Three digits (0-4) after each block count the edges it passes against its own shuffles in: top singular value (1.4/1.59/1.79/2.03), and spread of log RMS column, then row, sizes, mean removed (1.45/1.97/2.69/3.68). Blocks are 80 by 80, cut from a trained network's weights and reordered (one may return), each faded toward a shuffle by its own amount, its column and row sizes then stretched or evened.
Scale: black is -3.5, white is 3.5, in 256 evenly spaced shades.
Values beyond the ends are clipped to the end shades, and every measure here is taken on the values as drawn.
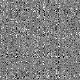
0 3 2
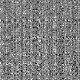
3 1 3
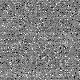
0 0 0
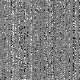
2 4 0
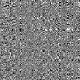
3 3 2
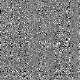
0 3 2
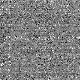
0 1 1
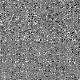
0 0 2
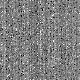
2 1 0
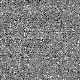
0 1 0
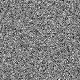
0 1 0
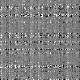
4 2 4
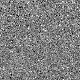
0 0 1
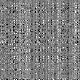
4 3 3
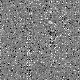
0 1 0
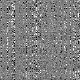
1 4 0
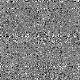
0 2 3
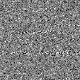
0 0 2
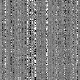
4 4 1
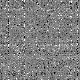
1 2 1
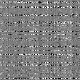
4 1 4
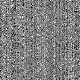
3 2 0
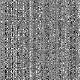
4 3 1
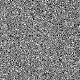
0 0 1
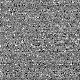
0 0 1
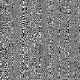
2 4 0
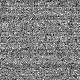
1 0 0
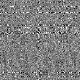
3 1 3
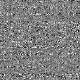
0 1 3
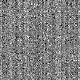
3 0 2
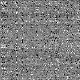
1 2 0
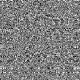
4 0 2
